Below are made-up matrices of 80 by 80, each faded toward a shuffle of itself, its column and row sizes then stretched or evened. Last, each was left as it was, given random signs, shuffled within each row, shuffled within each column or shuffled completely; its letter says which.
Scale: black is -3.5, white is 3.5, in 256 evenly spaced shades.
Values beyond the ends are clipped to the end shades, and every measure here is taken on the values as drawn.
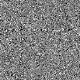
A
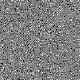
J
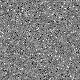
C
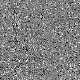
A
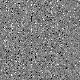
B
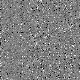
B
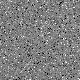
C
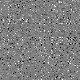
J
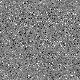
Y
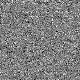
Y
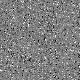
B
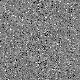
B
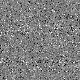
Y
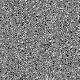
B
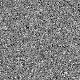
Y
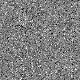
B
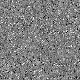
Y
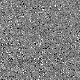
A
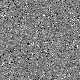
C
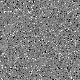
Y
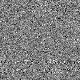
Y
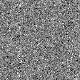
B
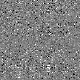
J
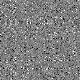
J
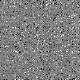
J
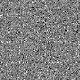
J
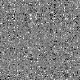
J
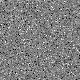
C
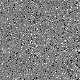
B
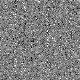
B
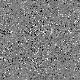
A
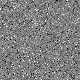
C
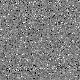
Y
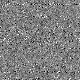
Y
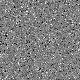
C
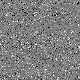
Y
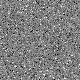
C
